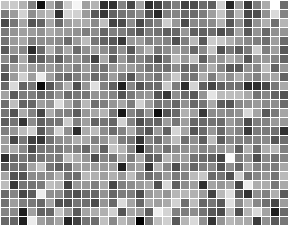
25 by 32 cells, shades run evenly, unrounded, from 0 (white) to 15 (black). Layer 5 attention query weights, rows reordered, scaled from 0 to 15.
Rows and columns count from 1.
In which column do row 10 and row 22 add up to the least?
22
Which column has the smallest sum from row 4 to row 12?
24
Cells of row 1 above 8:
15
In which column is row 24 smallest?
18
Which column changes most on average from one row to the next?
14
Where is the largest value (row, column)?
25, 16
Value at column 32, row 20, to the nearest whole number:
4
